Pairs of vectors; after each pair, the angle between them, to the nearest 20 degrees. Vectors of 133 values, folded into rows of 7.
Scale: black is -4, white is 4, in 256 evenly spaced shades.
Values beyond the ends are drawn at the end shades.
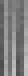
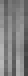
160 degrees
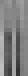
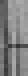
60 degrees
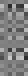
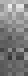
120 degrees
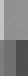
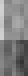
20 degrees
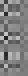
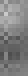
120 degrees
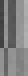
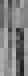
80 degrees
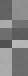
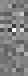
100 degrees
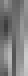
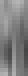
140 degrees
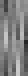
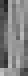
60 degrees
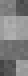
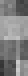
20 degrees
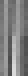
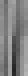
160 degrees
